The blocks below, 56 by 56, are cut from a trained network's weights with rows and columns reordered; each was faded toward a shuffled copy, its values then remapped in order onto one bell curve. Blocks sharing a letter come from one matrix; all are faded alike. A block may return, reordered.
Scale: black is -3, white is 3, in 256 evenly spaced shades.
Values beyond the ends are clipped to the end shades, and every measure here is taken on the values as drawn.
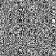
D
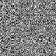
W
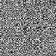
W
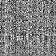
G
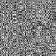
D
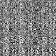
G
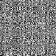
G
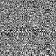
W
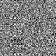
W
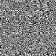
W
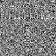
W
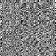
D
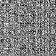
G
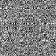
W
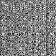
G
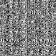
G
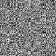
D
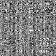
G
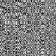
D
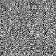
W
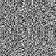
D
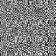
D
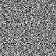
W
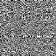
W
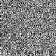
W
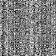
G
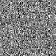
W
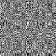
D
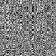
D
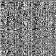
G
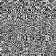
W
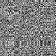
D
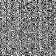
G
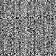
G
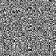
W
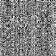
G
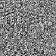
W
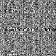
G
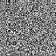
W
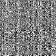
G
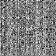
G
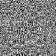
W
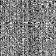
G
